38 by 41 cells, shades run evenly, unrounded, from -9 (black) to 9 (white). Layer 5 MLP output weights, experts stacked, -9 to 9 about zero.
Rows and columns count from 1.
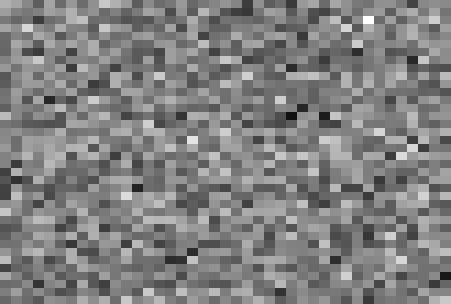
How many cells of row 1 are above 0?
24
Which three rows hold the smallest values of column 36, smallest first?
20, 13, 7
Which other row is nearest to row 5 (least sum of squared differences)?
14
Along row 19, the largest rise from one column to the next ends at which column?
38
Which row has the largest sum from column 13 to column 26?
17
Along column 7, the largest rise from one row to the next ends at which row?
32
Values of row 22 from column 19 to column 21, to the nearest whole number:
4 1 5
